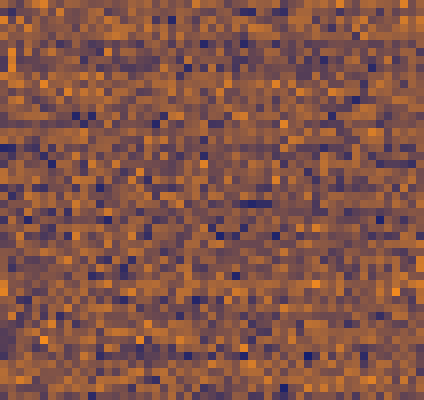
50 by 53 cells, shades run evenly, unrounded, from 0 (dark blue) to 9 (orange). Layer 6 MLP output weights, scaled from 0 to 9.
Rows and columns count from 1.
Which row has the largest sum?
36
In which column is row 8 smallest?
41
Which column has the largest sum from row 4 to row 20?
2
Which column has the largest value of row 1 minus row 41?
51
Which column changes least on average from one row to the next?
25
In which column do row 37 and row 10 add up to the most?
1
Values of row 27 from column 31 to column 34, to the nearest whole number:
4 5 4 5
